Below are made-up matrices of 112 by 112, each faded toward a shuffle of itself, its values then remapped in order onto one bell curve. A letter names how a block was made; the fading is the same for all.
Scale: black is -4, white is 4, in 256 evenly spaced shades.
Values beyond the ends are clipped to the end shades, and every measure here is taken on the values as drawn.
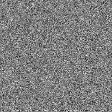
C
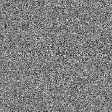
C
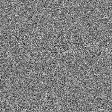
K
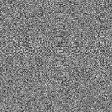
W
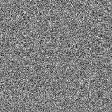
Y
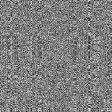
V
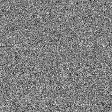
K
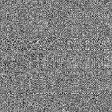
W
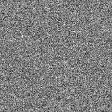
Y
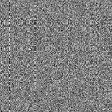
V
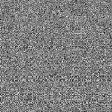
W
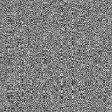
V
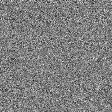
K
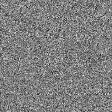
C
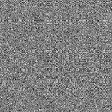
W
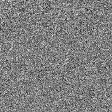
K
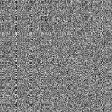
V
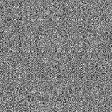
W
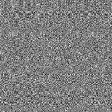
W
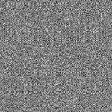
W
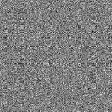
W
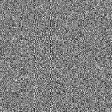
V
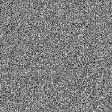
C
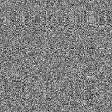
W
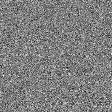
K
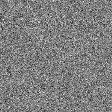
K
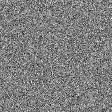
K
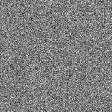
Y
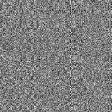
V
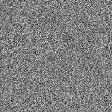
Y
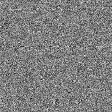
K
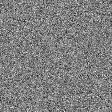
K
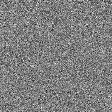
K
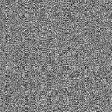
V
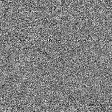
K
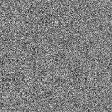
Y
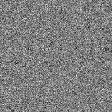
Y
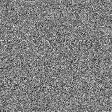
K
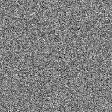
Y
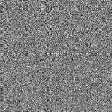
W
